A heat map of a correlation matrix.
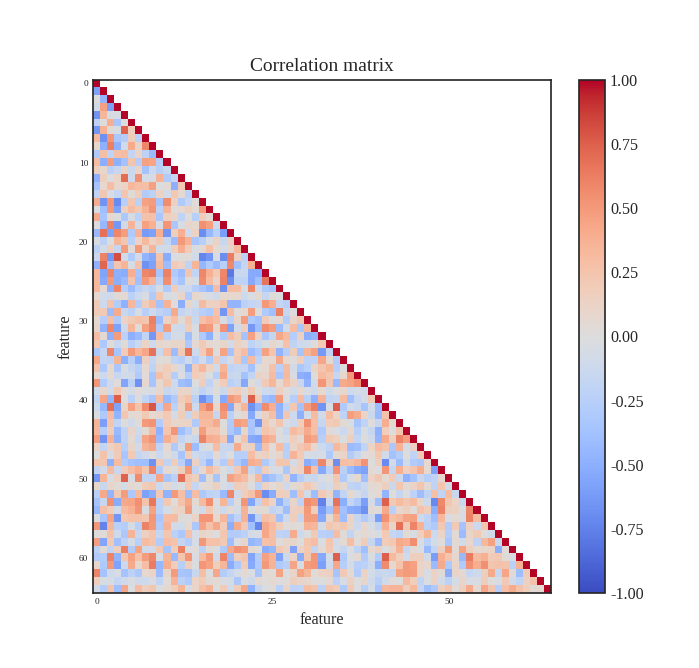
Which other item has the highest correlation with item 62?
0
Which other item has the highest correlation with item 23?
1
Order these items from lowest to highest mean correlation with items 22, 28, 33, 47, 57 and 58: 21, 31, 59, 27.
59, 21, 27, 31
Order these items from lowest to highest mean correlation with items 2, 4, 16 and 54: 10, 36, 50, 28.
36, 28, 10, 50
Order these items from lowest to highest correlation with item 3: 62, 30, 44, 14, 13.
44, 30, 14, 62, 13
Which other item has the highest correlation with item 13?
34
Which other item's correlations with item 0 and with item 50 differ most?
4
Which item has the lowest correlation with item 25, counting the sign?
19
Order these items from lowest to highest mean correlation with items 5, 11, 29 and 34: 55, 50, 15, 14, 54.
50, 14, 15, 55, 54
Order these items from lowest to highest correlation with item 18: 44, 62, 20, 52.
52, 62, 20, 44
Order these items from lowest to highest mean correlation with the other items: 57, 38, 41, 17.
38, 57, 17, 41
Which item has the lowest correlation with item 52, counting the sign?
24
